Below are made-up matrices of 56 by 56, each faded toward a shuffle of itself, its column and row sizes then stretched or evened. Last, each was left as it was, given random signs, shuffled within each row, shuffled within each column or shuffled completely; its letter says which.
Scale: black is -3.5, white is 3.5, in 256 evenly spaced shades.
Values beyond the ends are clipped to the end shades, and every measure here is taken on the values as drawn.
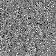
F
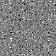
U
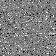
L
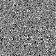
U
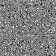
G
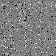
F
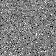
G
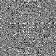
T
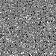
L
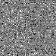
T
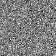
U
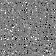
T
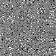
T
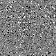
U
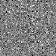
T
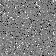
G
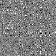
T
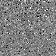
L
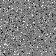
G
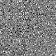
T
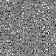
T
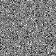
U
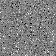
F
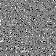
L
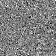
L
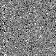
F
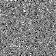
L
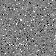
L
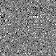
T
